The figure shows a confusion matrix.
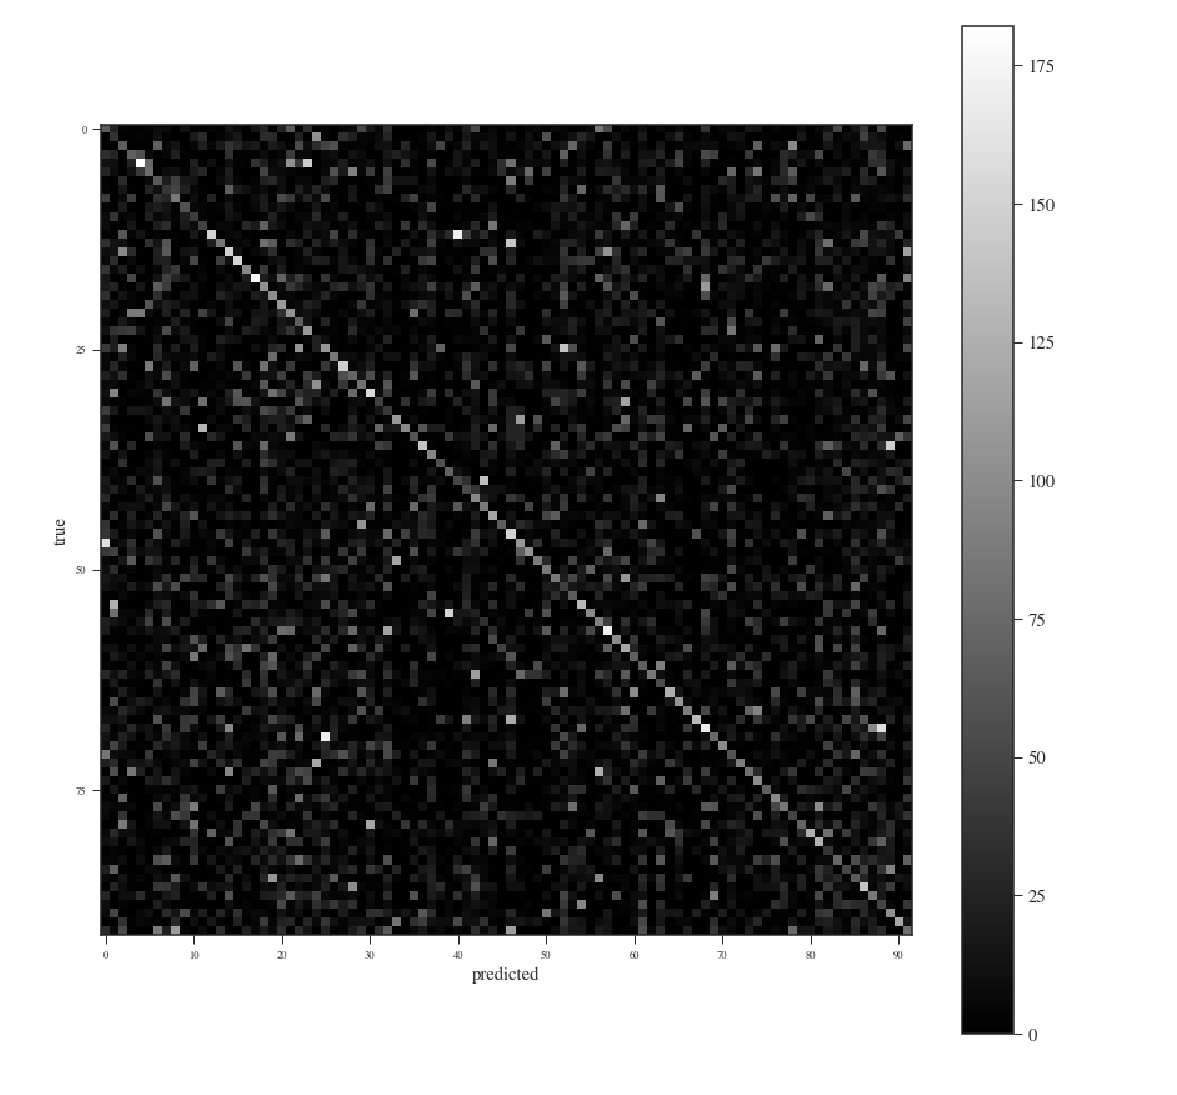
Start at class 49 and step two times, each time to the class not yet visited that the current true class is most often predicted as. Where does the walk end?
47
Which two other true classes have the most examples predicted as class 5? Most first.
27, 4
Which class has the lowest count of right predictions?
24
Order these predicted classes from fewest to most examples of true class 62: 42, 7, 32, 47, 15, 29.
15, 7, 32, 29, 47, 42
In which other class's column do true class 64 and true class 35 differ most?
60
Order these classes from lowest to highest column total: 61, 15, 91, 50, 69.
69, 15, 50, 61, 91
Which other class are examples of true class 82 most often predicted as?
46
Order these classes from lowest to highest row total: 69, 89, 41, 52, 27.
41, 69, 89, 52, 27
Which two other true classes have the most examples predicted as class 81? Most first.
77, 24
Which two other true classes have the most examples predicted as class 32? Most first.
57, 46
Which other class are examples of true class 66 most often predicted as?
74
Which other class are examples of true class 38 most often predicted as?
18
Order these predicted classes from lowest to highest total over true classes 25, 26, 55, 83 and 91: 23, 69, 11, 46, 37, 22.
11, 23, 37, 69, 46, 22
